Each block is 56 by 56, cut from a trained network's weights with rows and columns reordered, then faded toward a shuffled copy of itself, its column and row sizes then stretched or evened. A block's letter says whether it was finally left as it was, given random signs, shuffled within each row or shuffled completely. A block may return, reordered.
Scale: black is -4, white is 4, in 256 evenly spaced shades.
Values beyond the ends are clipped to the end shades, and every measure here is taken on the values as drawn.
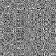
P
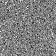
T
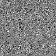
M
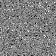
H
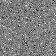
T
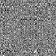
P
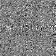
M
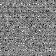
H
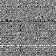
P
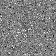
T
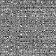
P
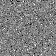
T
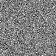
T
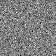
T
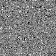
H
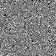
M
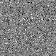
H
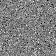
T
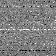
H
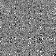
M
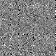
M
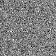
H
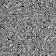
H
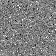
T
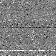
H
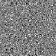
P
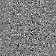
M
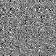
M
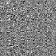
P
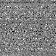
H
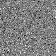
T
